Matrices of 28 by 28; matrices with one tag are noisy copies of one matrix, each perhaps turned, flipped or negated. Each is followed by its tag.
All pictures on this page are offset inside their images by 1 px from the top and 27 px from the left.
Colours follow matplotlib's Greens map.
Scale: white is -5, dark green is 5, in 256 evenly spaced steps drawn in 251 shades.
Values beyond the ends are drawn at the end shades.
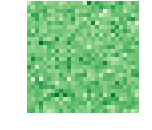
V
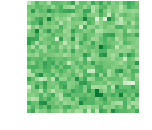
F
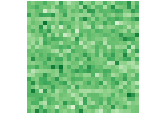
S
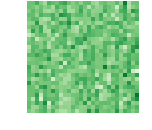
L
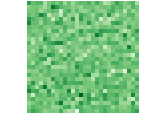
V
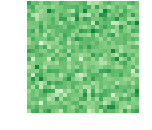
V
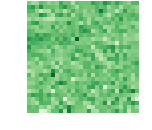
L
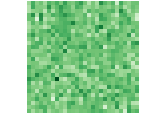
L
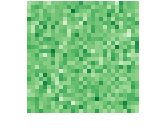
V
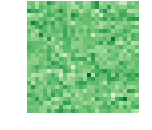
L
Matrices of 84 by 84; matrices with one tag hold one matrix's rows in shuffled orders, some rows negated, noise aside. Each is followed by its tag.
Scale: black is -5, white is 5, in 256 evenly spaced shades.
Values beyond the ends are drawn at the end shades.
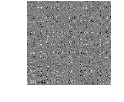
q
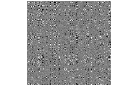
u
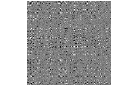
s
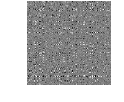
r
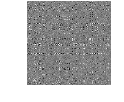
r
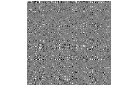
r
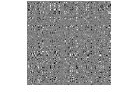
u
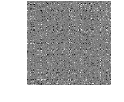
q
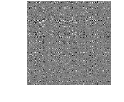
r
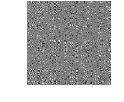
u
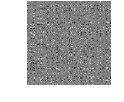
q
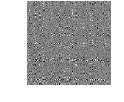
r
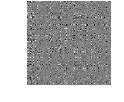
s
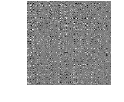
s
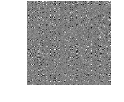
u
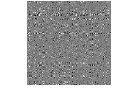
r
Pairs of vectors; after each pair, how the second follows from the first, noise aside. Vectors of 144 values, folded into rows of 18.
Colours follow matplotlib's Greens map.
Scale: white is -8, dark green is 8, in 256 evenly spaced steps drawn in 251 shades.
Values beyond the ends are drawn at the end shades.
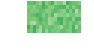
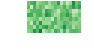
reversed, scaled up.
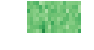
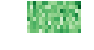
wrapped around, scaled up.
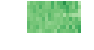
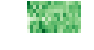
reversed, scaled up.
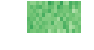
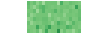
reversed, partly zeroed.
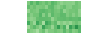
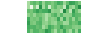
reversed, negated, scaled up.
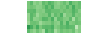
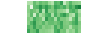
reversed, scaled up.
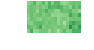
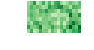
scaled up.
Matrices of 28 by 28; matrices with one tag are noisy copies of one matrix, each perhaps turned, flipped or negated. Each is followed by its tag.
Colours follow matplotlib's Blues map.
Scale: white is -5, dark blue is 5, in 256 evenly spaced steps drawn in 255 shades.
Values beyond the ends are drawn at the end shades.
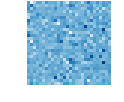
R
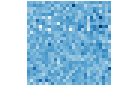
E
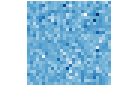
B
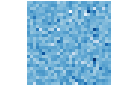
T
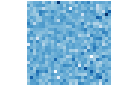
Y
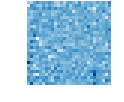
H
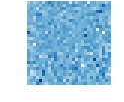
Y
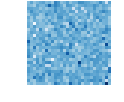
R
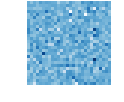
T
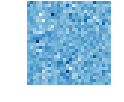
B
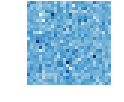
B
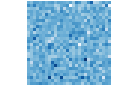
R
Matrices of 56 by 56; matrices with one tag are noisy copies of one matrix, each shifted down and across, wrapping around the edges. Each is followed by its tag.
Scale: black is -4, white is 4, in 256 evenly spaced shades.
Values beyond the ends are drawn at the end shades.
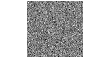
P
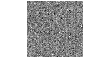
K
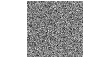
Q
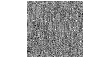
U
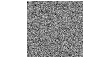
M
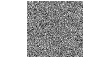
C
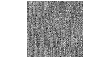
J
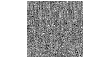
U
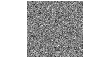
M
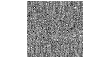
U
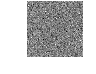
Q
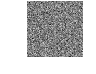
K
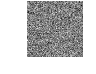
K
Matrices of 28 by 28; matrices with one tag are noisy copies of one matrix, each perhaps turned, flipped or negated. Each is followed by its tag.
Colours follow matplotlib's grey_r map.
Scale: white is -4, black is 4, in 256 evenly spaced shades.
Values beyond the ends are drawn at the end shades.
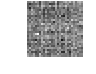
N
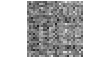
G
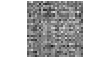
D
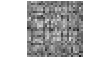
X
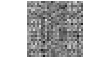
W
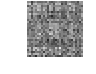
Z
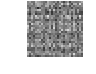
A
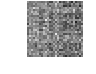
G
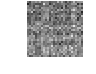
G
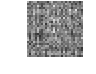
D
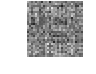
W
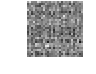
A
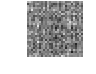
D
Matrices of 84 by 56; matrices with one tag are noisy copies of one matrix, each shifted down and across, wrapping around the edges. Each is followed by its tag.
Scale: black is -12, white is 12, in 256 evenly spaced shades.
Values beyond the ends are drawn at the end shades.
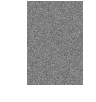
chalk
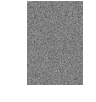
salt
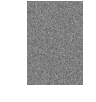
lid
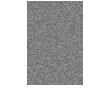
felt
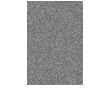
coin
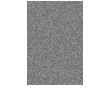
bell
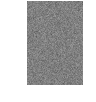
lid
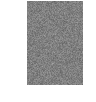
coin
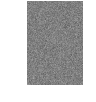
chalk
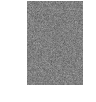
salt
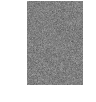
chalk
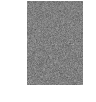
bell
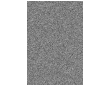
felt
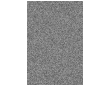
coin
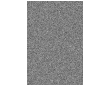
bell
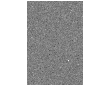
chalk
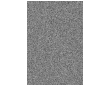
salt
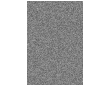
felt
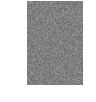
lid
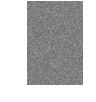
chalk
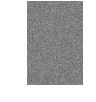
bell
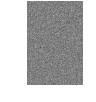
bell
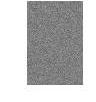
chalk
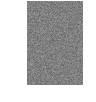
bell
